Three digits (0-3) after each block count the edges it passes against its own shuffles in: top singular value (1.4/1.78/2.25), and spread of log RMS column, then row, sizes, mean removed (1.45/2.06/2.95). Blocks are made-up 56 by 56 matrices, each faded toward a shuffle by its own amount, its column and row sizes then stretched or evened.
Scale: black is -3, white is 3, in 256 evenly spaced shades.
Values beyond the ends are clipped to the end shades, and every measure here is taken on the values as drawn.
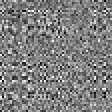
3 2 2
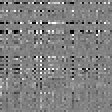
3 2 3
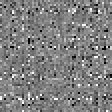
1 2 2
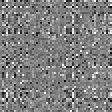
3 2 2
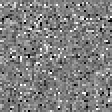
0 1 2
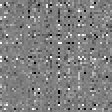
0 2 2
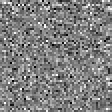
2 0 1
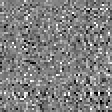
2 1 1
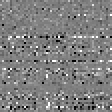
2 1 3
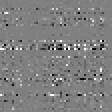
2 2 3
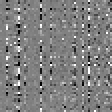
3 3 1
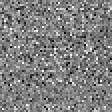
0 0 1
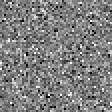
0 0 0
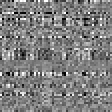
3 1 3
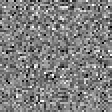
2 0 1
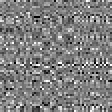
3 0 3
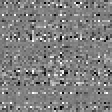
0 2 3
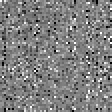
0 2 1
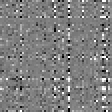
3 3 2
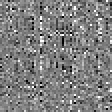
2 2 1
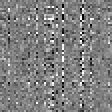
3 3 1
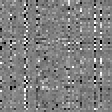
3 3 1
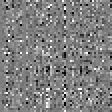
1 3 2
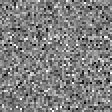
1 0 1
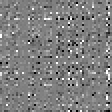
2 3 2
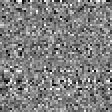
2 0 2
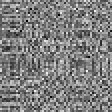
3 0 0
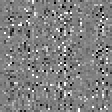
2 2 1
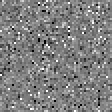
0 1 0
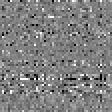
2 1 3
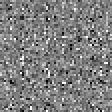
1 2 1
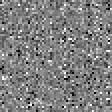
1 2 1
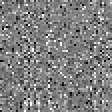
2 1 0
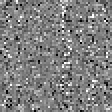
0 2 1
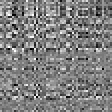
3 2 3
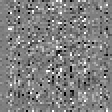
1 3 1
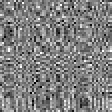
3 1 0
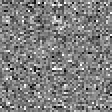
2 1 1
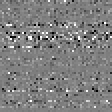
0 0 3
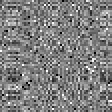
3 1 0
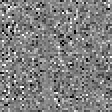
1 2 0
